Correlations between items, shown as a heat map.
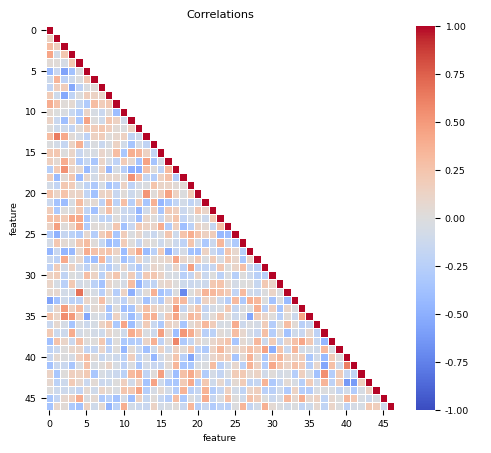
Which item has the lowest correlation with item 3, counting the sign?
7
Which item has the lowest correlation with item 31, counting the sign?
12
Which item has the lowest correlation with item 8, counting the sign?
2
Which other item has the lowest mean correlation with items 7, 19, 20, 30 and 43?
40
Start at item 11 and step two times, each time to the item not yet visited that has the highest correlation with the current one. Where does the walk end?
37
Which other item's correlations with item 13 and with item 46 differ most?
20
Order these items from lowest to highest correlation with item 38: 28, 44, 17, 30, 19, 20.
19, 44, 20, 30, 28, 17
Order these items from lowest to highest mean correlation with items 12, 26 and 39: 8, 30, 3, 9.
30, 8, 9, 3
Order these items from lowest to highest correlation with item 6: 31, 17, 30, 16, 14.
16, 31, 17, 14, 30
